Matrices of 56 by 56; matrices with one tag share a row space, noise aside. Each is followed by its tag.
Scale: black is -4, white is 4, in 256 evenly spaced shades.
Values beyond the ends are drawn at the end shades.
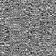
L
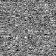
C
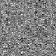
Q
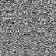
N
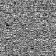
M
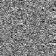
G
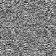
N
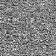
M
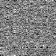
M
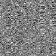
G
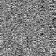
G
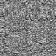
L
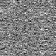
C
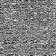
M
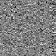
G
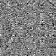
G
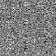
N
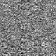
Q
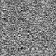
Q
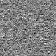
C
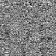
L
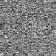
C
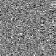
G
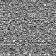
C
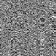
G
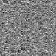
Q
